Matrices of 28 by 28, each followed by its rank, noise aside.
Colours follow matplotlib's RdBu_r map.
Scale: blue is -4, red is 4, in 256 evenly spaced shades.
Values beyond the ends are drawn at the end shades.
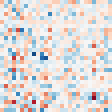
six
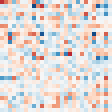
four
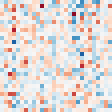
six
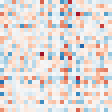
four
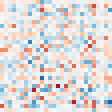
six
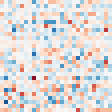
six
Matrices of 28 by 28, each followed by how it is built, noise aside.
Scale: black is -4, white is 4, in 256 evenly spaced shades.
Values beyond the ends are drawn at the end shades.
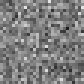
blocks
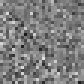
lower triangular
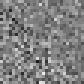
lower triangular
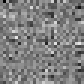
low rank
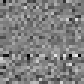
uneven rows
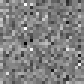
uneven columns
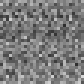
repeating columns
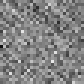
Toeplitz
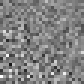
lower triangular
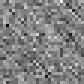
Toeplitz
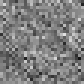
Toeplitz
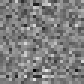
low rank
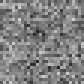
blocks
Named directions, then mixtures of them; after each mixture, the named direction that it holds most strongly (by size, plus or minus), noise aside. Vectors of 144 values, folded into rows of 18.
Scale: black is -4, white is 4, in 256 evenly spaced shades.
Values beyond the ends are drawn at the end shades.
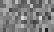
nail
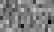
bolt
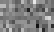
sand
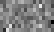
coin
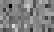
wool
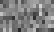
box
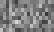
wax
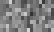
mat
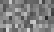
mat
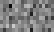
wool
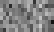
wool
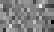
coin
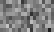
mat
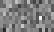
nail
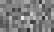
mat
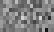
nail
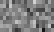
sand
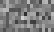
nail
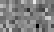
sand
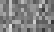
wax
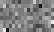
coin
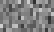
bolt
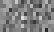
nail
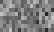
nail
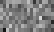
coin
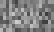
wax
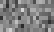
bolt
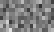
bolt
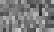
box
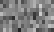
box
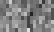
mat
